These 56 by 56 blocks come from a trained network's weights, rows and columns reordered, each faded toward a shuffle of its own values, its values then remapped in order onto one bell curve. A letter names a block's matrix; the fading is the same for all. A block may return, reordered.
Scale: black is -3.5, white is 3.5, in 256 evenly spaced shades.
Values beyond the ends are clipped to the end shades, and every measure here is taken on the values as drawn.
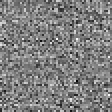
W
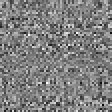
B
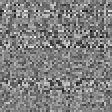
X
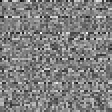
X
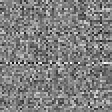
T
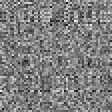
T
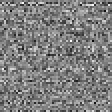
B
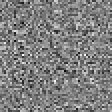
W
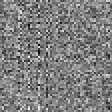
T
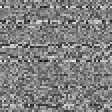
X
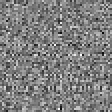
T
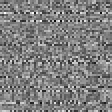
X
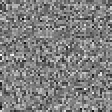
W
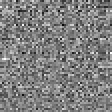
X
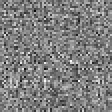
W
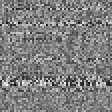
X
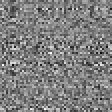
X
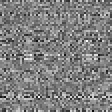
X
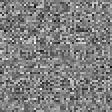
B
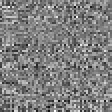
X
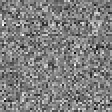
W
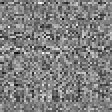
B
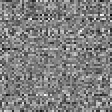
X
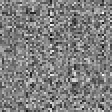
T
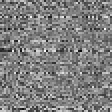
X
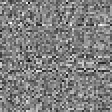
T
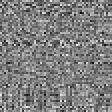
B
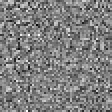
W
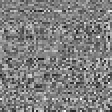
B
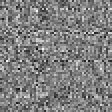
T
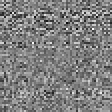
X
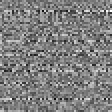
X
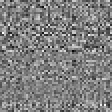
X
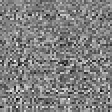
B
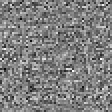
W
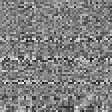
X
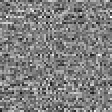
B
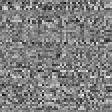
B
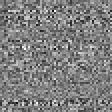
B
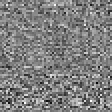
B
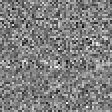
W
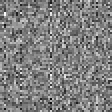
T
